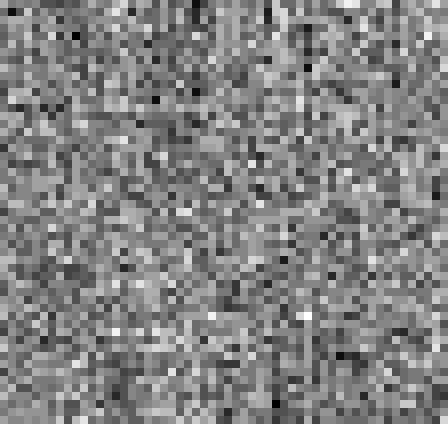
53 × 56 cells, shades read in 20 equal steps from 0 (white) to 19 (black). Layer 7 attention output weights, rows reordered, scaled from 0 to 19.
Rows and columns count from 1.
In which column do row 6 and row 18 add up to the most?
50
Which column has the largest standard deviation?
55
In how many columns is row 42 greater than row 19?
24
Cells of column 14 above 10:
17
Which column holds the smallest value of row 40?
39
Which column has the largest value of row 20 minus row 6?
32
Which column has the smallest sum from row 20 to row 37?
18
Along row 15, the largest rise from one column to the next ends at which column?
41
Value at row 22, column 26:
9
